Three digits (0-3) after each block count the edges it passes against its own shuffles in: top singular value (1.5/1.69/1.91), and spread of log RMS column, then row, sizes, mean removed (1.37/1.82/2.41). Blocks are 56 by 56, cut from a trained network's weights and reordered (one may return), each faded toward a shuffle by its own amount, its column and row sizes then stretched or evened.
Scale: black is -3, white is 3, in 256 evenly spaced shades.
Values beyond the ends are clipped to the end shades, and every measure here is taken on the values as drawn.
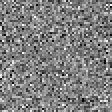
0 1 1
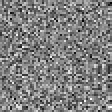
3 1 1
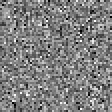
0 2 0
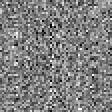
1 2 0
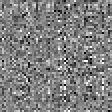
2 3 1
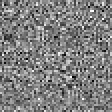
2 0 2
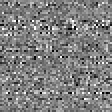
2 0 3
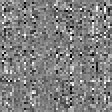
1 3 2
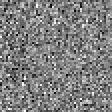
0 1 0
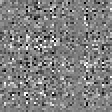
0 3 3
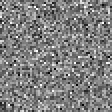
0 0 1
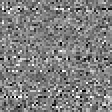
0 1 3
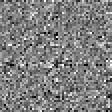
0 1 2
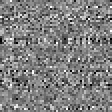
2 1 3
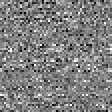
1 0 3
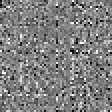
0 3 2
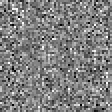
0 2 0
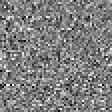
1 0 2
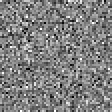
0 1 1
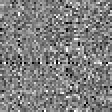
1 2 1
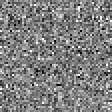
0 1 2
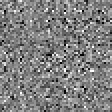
0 2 2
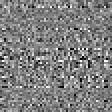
2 1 3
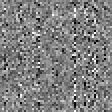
2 3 0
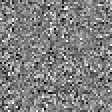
0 2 1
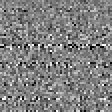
0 0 3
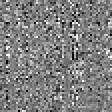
1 3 1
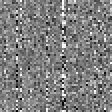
2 3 0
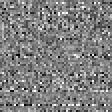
0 0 3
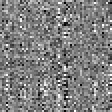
2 3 1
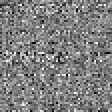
1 1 3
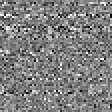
1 0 3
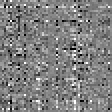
2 3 3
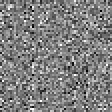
2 2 0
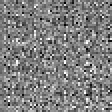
2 3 0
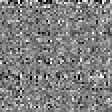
1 2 3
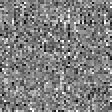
1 2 2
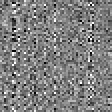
3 3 1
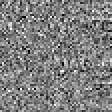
1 0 1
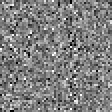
0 2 1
